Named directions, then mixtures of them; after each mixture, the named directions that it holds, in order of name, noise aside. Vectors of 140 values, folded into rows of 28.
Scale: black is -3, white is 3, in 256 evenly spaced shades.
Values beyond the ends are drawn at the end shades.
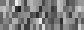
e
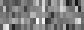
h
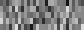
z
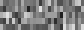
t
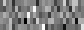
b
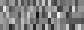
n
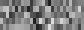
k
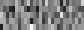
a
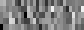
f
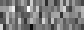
a.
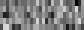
h, t.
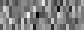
b, k, n.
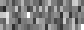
b, t.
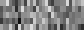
z.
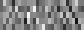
b.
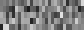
a, h.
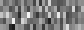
n, t.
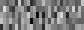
a, k, n.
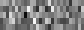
f, k.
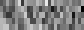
a, f, t.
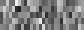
e.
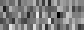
n.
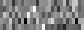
b.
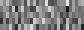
z.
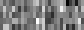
e, h.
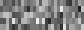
h, t.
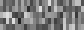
t.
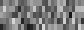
e, f, z.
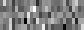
b.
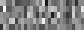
f, h, n.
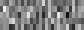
n.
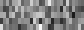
f, k.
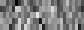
e.
